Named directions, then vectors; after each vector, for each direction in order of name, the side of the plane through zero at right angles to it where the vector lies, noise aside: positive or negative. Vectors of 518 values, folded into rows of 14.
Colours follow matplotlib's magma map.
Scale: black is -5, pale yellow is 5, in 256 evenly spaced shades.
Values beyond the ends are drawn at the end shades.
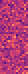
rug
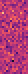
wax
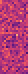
negative, positive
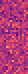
positive, negative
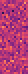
negative, negative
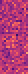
positive, negative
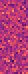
positive, positive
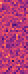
negative, positive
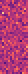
positive, positive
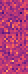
positive, negative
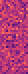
negative, positive
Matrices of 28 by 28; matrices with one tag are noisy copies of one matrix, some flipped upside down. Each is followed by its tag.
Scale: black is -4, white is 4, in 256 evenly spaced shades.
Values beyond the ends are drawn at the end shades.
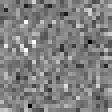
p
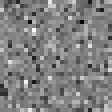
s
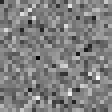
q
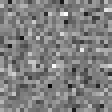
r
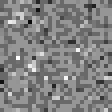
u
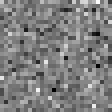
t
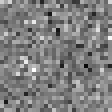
p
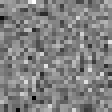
s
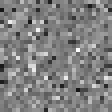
u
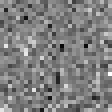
p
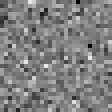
s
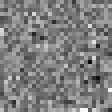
t
